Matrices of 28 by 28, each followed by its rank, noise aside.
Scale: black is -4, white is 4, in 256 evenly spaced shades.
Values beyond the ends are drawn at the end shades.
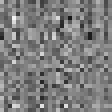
four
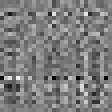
three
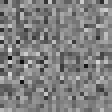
six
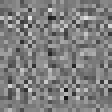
four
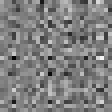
three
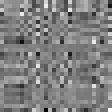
three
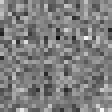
six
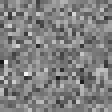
eight
